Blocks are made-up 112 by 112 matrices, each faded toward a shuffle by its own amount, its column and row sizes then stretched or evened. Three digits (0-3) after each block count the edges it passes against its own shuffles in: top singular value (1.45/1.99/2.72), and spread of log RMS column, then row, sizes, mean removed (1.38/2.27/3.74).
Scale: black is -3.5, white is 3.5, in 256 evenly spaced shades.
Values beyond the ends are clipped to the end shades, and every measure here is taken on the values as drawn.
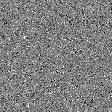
1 0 0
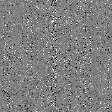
0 2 0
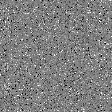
0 1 1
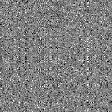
2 1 1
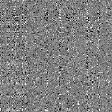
2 2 1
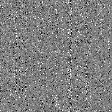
0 2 0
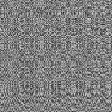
3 0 2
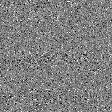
1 0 1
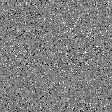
1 0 1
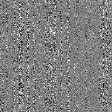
0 3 0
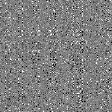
2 2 1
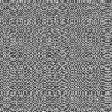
3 0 2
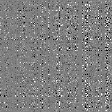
1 3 2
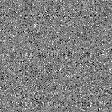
2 0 1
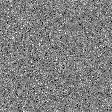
0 0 0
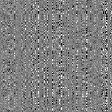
3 3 0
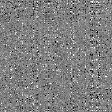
2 2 1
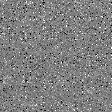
1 1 1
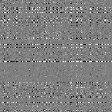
3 2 3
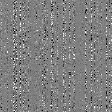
0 3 1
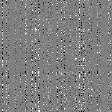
1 3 2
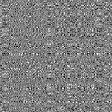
3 1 2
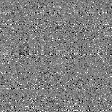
2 0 2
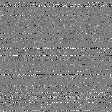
2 0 3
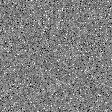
0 0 0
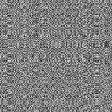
3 1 2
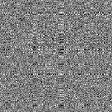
3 1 2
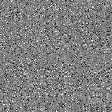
2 0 1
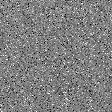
1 0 0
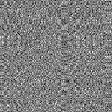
3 1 0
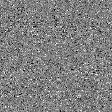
1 0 1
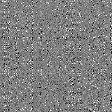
2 2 1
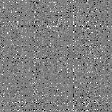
2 2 2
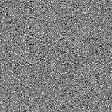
2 0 1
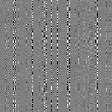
3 3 1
